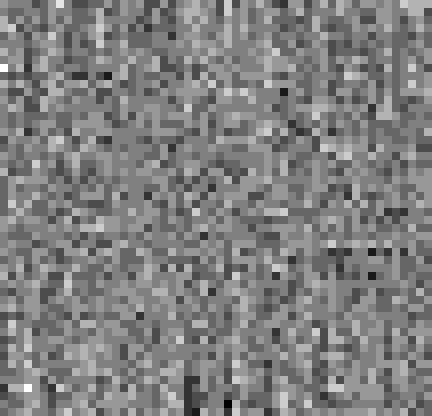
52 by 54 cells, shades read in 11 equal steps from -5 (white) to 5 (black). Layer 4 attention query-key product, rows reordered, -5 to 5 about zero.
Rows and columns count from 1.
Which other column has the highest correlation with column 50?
39
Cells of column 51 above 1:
5
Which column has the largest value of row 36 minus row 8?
24
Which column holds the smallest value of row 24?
45
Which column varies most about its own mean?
29
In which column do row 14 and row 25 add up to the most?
47
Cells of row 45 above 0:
15
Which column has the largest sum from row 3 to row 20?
4
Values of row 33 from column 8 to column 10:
2 1 0
